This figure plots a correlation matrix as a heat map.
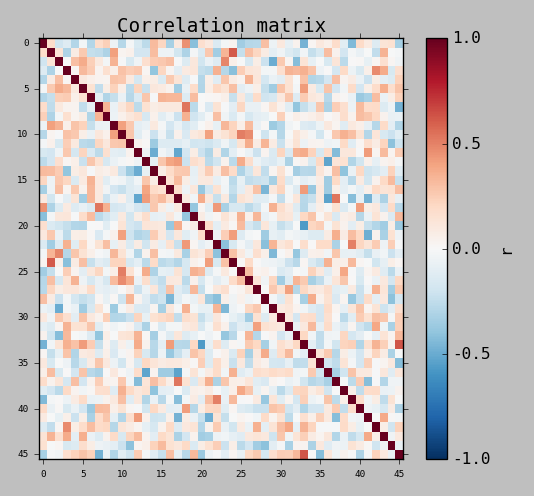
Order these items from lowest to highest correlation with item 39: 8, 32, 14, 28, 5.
28, 32, 14, 8, 5
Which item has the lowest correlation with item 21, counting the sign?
41
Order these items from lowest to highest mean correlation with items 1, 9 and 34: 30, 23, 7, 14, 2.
7, 30, 14, 2, 23
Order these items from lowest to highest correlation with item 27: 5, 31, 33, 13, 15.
15, 13, 5, 33, 31
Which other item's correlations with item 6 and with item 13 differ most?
31
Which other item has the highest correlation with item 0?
18
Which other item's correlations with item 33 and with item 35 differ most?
45
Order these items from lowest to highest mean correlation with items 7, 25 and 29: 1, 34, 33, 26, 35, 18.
1, 33, 34, 35, 26, 18
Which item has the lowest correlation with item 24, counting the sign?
3
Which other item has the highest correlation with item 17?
37
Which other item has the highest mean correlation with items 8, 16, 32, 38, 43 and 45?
33
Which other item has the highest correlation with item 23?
2
